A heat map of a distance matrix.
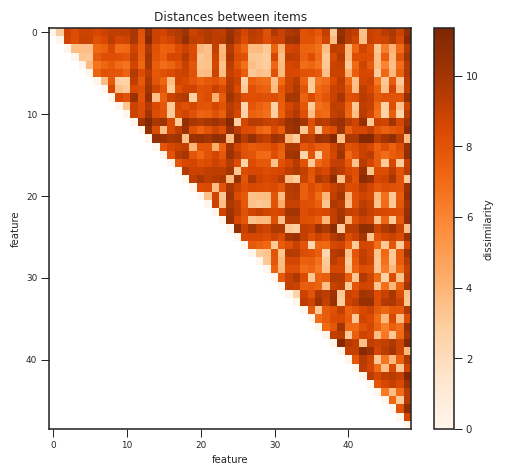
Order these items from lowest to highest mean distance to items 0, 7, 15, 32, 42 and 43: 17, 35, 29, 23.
35, 29, 17, 23
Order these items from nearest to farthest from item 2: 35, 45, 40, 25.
40, 45, 35, 25
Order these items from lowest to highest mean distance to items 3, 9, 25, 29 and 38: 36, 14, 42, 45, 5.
5, 45, 36, 42, 14
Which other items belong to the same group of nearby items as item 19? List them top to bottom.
8, 14, 22
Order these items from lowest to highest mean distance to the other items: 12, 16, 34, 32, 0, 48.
16, 34, 12, 32, 0, 48
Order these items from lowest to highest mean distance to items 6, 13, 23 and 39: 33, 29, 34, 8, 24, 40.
33, 24, 29, 40, 34, 8
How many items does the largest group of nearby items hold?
15
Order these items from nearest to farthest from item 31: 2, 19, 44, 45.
44, 2, 45, 19
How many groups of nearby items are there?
7
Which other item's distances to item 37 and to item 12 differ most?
27
